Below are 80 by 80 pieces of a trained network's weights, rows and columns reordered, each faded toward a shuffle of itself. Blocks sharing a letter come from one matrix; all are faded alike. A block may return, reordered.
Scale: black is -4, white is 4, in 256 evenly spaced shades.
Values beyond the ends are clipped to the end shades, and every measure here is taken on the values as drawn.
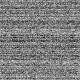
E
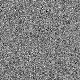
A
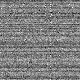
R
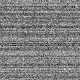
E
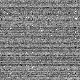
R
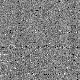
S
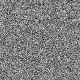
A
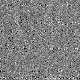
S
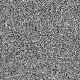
A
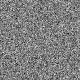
A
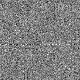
A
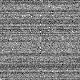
R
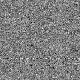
A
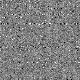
S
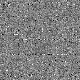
S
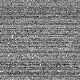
R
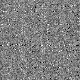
S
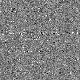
S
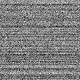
E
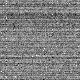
R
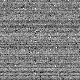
R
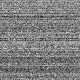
E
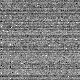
R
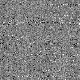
S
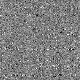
S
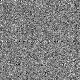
A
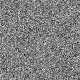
A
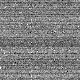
R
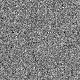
A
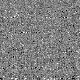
S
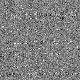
S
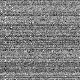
R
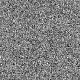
A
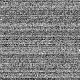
E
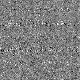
S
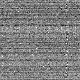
R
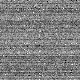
R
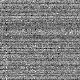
R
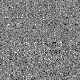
S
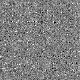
S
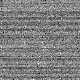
R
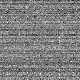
R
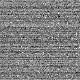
R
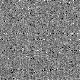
S
